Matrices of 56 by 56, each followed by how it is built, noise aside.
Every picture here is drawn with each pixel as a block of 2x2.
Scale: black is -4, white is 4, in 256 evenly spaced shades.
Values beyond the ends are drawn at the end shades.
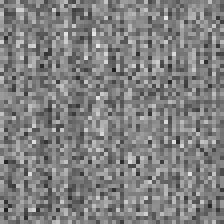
blocks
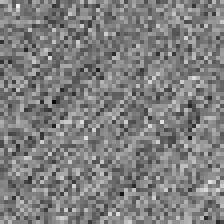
Hankel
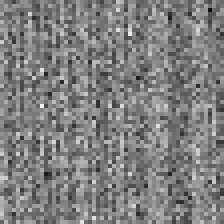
blocks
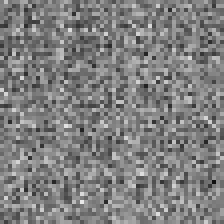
blocks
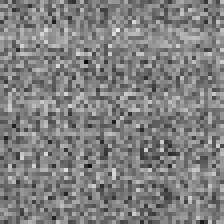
blocks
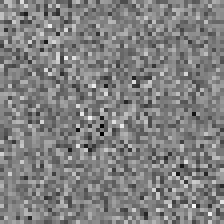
block diagonal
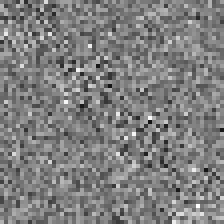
block diagonal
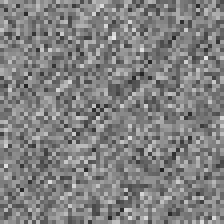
Hankel
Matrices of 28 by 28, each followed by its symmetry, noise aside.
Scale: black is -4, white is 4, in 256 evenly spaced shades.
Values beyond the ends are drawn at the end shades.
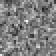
antisymmetric.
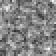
symmetric across the other diagonal.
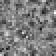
symmetric across the other diagonal.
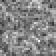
no symmetry.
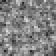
symmetric across the other diagonal.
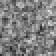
antisymmetric.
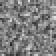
antisymmetric.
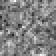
same after a half turn.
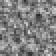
same after a half turn.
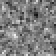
antisymmetric.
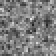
no symmetry.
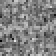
same after a half turn.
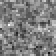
no symmetry.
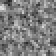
antisymmetric.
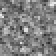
symmetric across the other diagonal.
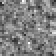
symmetric across the other diagonal.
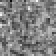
no symmetry.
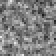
antisymmetric.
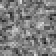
same after a half turn.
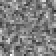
same after a half turn.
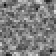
same after a half turn.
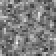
same after a half turn.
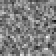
antisymmetric.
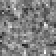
antisymmetric.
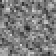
symmetric across the other diagonal.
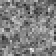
no symmetry.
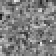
antisymmetric.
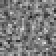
same after a half turn.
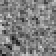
symmetric across the other diagonal.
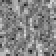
same after a half turn.
